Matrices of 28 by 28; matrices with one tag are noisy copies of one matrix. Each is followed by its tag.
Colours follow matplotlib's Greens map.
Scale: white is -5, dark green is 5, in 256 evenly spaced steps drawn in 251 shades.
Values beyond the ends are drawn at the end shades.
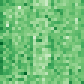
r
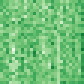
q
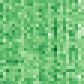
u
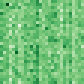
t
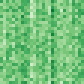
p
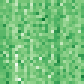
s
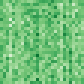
t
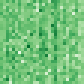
u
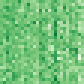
u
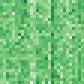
p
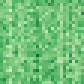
t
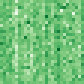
s
